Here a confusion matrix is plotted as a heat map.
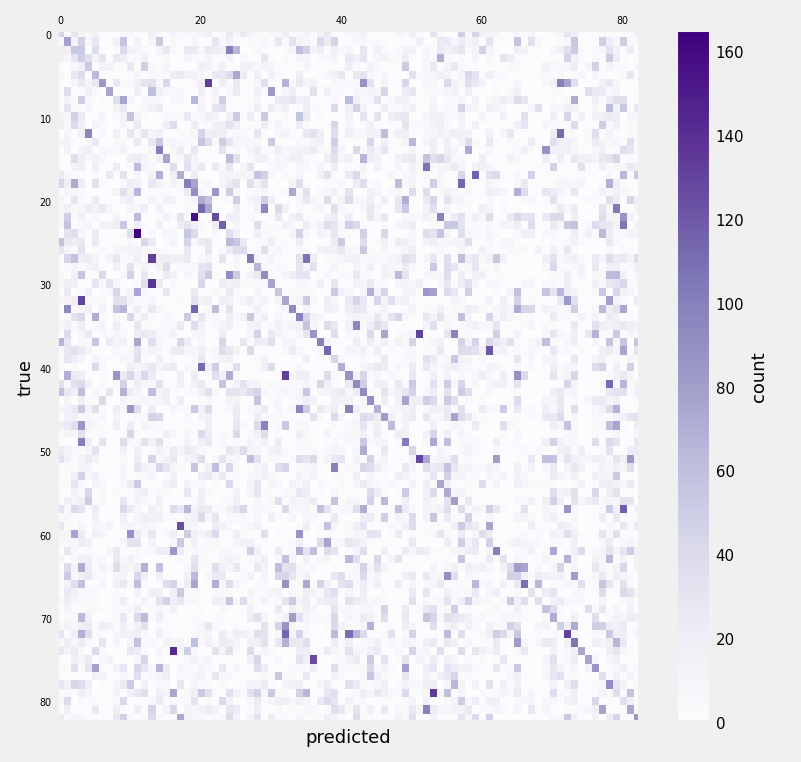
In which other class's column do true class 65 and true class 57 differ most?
80
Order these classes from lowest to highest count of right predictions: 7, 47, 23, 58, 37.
58, 47, 7, 37, 23
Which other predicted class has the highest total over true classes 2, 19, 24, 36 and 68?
11
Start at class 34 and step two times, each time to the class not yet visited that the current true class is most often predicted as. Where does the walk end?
25
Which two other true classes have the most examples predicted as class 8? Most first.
41, 33
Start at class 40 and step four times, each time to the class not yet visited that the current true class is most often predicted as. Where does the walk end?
54
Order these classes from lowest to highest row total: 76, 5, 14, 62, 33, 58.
58, 5, 14, 76, 62, 33
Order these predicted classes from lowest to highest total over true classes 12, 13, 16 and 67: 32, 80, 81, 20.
32, 80, 81, 20
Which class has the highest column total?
3
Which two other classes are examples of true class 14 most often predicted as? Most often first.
69, 58
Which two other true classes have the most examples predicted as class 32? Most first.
41, 72
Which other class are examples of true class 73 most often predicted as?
65
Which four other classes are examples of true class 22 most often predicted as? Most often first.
19, 54, 80, 11
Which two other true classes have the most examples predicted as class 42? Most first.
35, 72
